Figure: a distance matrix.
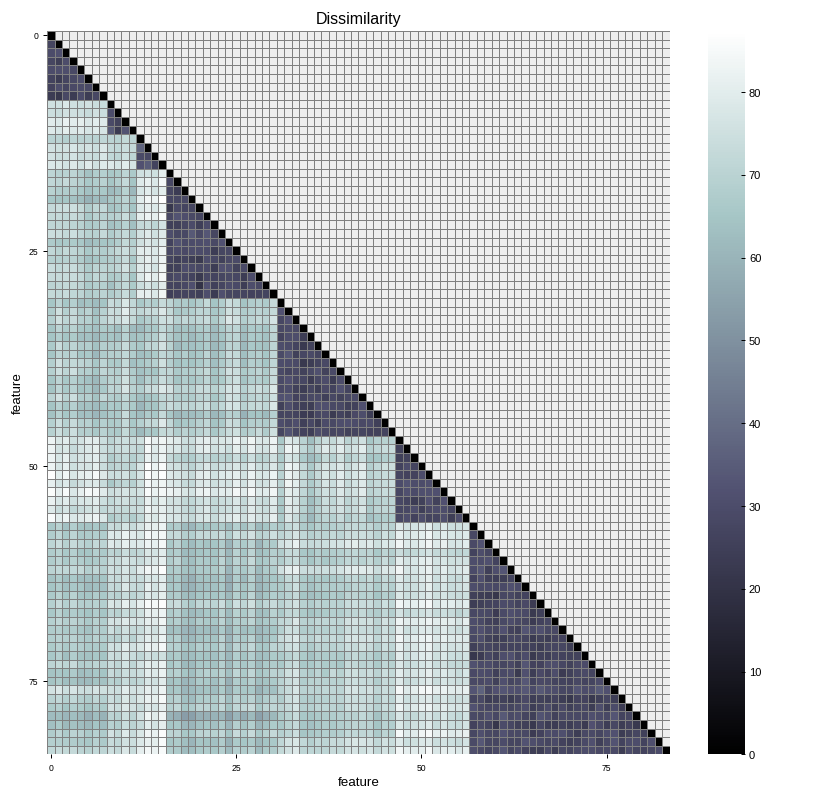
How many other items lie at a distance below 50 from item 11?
3
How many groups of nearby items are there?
7
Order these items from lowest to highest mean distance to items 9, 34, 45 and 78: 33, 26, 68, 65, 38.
38, 33, 65, 68, 26
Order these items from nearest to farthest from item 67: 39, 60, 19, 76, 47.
60, 76, 19, 39, 47
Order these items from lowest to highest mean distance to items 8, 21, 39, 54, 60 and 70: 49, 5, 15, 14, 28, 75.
75, 28, 49, 5, 14, 15
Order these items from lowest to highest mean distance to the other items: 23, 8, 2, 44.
44, 23, 2, 8
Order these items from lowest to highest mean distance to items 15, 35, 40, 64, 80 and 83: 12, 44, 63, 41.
63, 44, 41, 12
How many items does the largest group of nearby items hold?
27
